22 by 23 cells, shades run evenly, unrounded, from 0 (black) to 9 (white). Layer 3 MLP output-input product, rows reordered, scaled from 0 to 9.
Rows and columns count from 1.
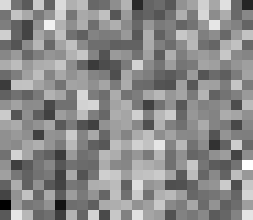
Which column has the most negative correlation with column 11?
6
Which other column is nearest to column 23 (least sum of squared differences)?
13
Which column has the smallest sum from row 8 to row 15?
20
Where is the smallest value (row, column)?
21, 1
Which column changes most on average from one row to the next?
2
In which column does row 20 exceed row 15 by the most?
23
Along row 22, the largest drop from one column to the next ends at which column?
10
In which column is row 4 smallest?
3
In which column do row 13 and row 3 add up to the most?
5
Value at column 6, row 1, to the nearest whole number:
8
